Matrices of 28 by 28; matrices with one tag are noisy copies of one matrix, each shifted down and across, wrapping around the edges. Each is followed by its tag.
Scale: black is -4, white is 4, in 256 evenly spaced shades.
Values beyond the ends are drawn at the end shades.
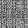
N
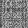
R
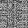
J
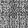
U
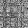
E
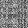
R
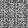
N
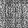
U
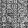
E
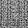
N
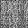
U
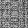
J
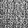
U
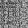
E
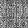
U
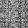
E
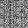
J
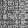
E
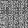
N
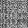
R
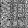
E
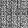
N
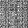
N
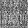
U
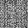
N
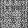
R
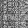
E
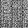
N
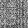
R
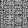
J
